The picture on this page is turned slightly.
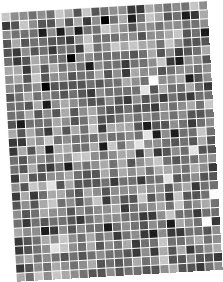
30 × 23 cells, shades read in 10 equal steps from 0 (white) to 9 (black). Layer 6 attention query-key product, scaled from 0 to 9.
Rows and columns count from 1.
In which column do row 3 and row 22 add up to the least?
23
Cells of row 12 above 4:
14
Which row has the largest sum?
11
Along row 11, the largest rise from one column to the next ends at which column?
5
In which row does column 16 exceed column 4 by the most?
26
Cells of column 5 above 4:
16
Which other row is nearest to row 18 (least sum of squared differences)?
3
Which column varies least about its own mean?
13
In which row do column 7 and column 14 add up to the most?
18
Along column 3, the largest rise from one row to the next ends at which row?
21
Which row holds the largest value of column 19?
15
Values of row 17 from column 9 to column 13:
2 4 5 4 3
